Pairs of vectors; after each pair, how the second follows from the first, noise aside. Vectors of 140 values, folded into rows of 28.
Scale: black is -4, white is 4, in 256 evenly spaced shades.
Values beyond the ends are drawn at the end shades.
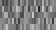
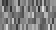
copied.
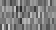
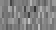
partly zeroed.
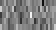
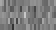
reversed, shrunk.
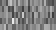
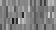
negated, partly zeroed.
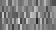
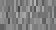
reversed, shrunk.
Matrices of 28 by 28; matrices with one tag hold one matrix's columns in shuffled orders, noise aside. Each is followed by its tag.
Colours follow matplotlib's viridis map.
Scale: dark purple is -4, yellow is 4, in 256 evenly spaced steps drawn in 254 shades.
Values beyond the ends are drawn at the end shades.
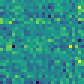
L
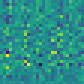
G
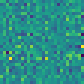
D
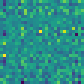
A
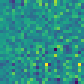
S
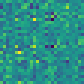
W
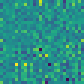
S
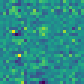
A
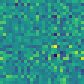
D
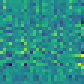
G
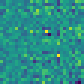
A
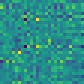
W
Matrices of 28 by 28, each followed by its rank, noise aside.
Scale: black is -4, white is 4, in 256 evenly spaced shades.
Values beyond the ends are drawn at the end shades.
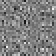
four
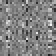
three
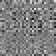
three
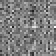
five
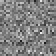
five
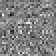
six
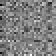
four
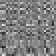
three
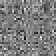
five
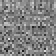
six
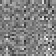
five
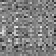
four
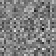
four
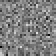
six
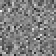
six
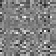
three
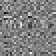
three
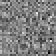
six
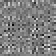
three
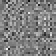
four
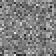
six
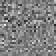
four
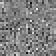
five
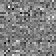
five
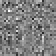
five
